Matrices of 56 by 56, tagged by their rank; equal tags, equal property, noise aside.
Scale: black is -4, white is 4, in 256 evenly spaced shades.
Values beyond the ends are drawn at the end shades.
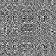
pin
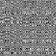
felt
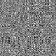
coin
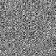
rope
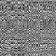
felt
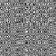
pin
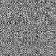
rope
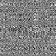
rope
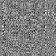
rope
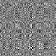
felt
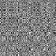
coin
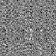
coin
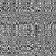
felt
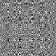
pin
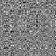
pin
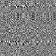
pin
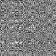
pin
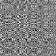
felt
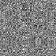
rope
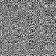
rope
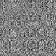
coin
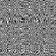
pin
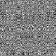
rope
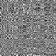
coin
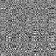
pin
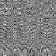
felt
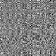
rope
